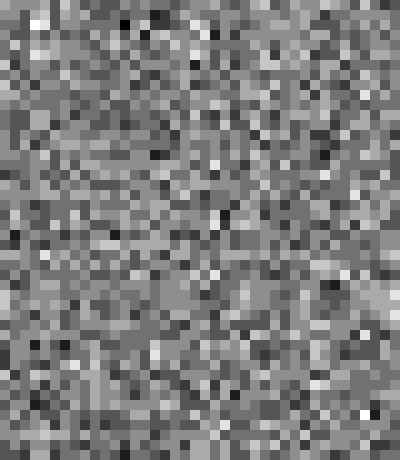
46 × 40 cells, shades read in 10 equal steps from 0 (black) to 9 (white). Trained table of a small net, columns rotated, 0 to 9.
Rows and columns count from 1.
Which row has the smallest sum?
24
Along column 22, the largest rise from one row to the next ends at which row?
28
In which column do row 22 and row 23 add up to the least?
23
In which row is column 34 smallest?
29
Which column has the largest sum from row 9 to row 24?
26
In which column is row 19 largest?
27
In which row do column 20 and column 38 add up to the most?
6
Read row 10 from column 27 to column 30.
7 3 4 5
